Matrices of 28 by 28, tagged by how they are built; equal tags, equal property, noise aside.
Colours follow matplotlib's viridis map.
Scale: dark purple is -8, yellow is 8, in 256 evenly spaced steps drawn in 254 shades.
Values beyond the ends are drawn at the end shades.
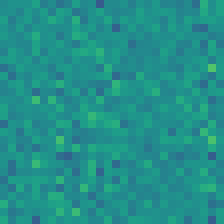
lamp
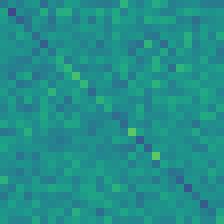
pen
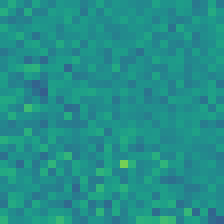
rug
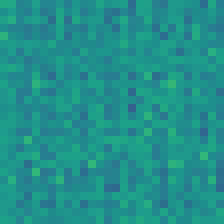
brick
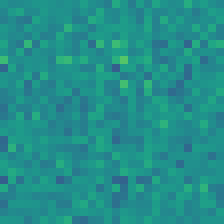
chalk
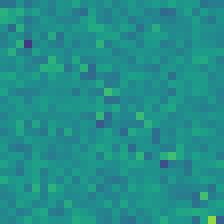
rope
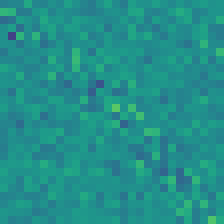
rope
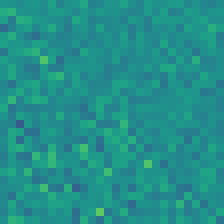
rug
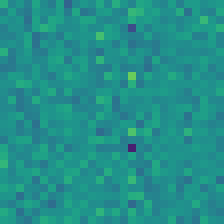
lamp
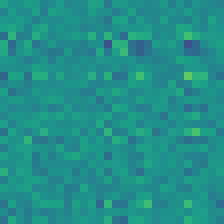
chalk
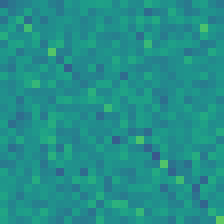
pen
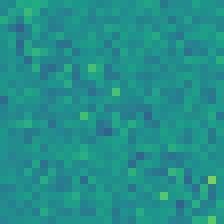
rope
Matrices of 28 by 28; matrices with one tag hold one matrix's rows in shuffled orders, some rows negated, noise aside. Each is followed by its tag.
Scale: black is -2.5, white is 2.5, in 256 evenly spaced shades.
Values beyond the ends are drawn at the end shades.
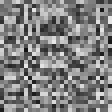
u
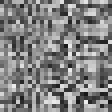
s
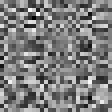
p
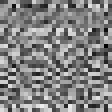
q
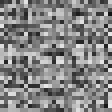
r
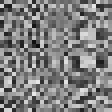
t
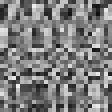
q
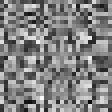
p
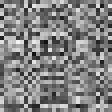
u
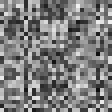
u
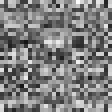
r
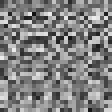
q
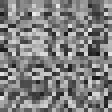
q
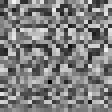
q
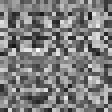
q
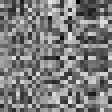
s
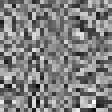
t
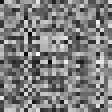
u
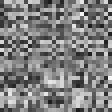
r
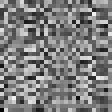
p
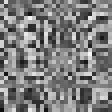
p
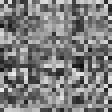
r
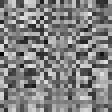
p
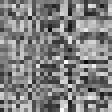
s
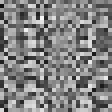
p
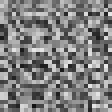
q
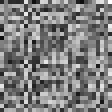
u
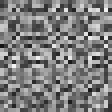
q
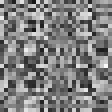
p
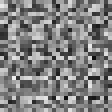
q
